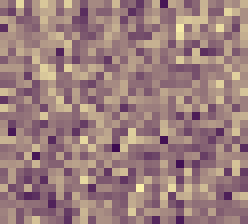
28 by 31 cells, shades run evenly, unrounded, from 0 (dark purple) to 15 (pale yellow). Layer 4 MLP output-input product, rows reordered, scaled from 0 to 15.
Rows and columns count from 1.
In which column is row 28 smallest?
23
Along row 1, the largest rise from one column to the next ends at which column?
22
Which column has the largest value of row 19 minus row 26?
16
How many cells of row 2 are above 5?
26
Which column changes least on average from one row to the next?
3
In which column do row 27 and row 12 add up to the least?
9
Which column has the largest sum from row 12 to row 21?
30
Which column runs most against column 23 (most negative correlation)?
11
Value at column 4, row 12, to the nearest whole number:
4
